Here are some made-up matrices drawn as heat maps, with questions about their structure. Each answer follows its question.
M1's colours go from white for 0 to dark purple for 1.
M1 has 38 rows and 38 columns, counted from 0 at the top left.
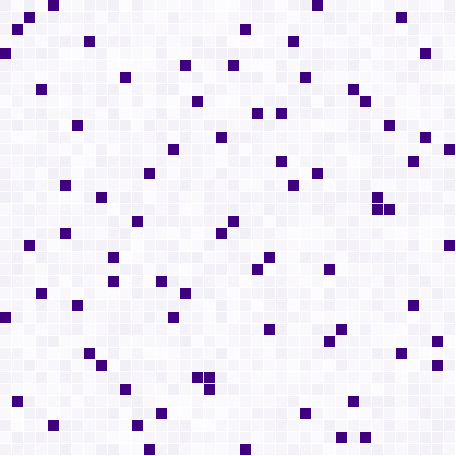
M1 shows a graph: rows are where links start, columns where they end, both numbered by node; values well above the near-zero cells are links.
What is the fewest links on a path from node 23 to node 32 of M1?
6
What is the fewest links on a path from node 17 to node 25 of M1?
4
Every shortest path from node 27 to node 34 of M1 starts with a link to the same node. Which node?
node 22
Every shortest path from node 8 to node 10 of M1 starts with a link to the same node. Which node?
node 16
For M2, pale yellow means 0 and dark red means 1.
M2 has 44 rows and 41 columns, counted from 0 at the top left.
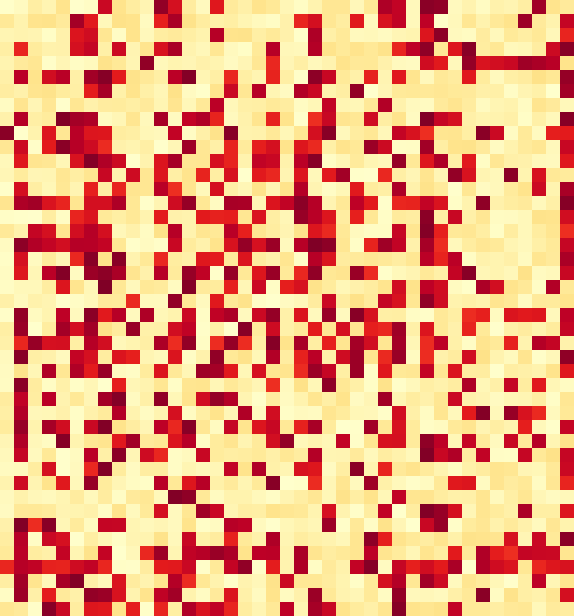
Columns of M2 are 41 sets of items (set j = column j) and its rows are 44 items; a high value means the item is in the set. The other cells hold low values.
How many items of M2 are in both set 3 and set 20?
2
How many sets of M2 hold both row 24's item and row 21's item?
6
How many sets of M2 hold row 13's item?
11
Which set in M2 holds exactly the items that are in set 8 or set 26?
1
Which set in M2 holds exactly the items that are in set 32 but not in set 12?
14
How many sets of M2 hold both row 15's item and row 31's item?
1
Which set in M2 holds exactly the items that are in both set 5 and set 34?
0
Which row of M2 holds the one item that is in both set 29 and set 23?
9
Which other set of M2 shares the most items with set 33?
19
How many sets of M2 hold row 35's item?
3
